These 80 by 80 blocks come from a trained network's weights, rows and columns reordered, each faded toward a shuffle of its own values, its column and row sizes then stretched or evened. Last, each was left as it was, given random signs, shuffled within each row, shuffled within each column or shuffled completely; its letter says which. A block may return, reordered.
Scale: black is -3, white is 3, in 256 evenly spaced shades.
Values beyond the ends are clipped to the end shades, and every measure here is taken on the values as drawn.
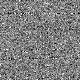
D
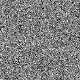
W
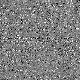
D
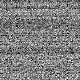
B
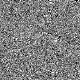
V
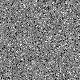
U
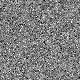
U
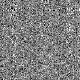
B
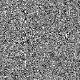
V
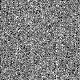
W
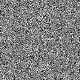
W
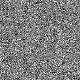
V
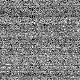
B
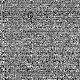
B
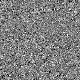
D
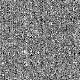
B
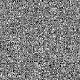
B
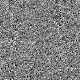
W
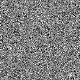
V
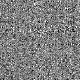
B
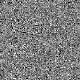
V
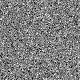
U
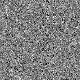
W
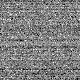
D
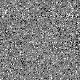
V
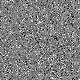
W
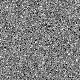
U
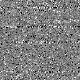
B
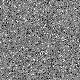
U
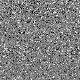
D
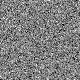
U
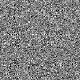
B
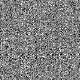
B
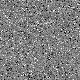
U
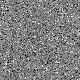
U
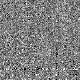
B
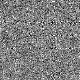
V
